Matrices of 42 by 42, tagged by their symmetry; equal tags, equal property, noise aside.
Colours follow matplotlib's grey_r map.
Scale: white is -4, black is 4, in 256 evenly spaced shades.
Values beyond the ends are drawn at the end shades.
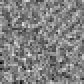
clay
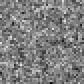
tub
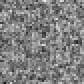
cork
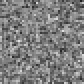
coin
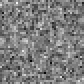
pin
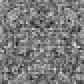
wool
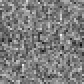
pin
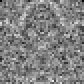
wool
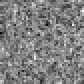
coin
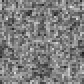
wool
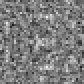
cork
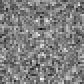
wool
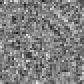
clay
